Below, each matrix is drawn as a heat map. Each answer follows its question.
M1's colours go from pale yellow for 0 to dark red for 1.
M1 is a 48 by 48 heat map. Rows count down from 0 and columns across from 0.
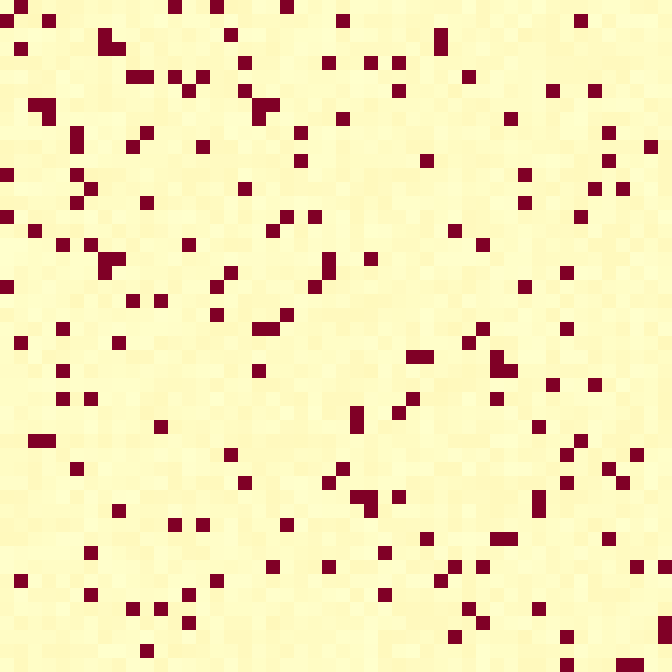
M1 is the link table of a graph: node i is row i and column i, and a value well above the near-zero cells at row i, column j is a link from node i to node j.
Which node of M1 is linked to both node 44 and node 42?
node 13
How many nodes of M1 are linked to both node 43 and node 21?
2
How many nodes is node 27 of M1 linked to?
2
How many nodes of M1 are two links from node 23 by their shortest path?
10
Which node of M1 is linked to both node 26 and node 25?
node 35
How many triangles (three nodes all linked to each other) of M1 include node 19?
1
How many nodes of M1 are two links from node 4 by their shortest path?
9
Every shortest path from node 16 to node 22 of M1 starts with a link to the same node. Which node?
node 2
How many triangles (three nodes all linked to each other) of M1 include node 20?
2
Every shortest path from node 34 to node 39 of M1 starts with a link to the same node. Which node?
node 17
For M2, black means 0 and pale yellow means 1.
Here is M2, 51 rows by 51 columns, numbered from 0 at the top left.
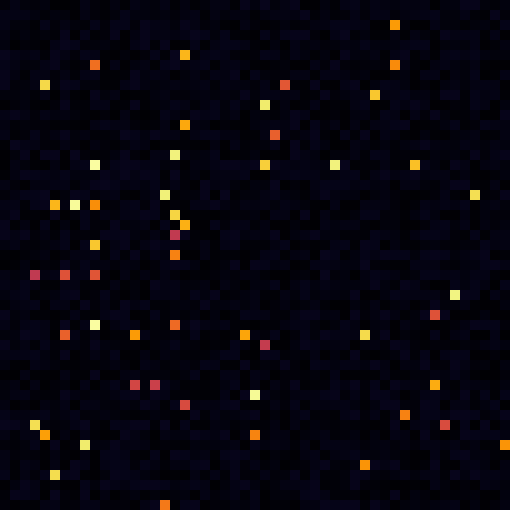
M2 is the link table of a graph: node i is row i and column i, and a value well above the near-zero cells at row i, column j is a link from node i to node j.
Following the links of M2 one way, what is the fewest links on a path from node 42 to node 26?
4
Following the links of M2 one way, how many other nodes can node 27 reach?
7
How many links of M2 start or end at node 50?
2
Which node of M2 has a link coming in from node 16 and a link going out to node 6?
node 33
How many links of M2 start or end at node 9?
7
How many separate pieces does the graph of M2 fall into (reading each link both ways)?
10
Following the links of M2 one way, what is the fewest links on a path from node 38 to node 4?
2
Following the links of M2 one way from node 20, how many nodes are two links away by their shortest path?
2
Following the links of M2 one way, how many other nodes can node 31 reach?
4
